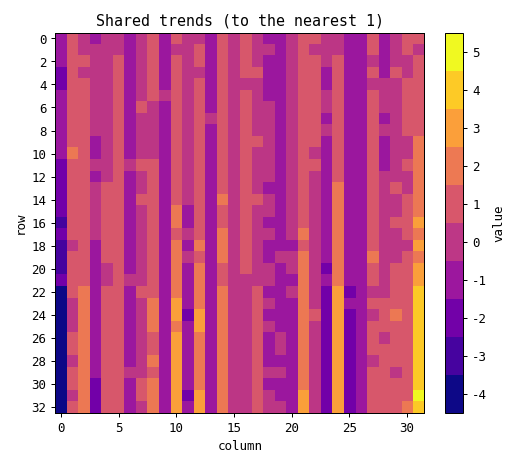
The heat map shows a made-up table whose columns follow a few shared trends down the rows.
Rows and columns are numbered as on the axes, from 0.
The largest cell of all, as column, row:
31, 31
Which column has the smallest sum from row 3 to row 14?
0
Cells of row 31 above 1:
8
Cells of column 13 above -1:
1
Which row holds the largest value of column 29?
24
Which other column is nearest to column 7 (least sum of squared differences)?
15
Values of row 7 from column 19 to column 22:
-1 0 1 1
